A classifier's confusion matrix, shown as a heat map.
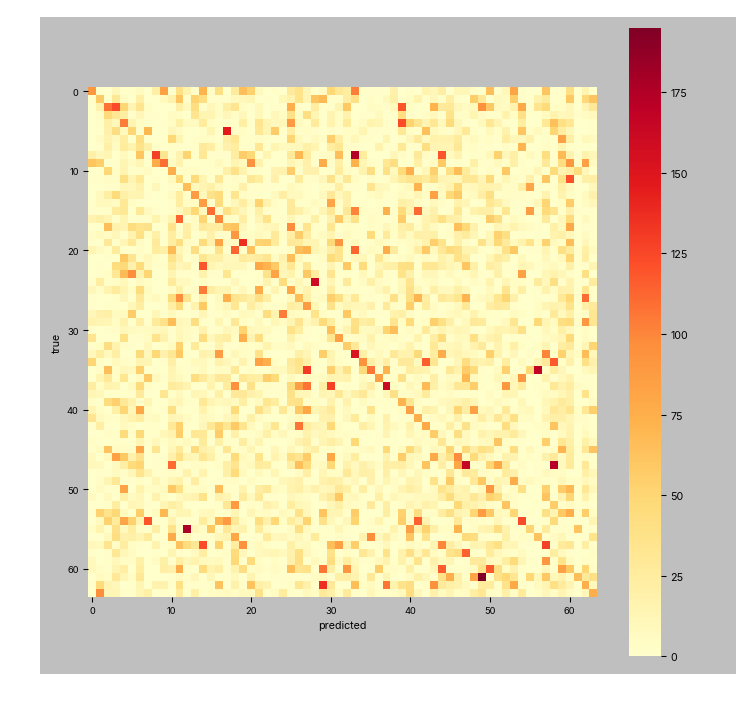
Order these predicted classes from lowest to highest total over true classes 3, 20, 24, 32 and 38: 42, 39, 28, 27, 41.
41, 39, 42, 27, 28
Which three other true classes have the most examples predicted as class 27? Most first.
35, 37, 40
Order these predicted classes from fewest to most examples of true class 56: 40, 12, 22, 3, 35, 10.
12, 22, 3, 40, 10, 35
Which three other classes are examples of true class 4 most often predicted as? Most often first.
39, 25, 58
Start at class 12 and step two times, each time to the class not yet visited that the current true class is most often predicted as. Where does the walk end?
40
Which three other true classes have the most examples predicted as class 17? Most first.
5, 54, 26
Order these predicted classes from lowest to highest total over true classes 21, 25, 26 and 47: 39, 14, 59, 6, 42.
39, 59, 42, 6, 14
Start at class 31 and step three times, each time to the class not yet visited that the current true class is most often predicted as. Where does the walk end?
11
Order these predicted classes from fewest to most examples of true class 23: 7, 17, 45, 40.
45, 40, 17, 7
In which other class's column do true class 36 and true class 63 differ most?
1
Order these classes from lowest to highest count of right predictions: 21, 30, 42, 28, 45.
21, 28, 45, 30, 42
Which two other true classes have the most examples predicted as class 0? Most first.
9, 34
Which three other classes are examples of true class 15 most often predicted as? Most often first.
41, 33, 55
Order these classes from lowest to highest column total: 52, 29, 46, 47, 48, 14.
29, 48, 52, 47, 46, 14
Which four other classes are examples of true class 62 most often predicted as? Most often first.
29, 37, 43, 53
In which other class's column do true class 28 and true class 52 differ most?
24
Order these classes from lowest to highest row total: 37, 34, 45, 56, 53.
56, 45, 34, 53, 37
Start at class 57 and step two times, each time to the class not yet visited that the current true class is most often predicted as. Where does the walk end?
30
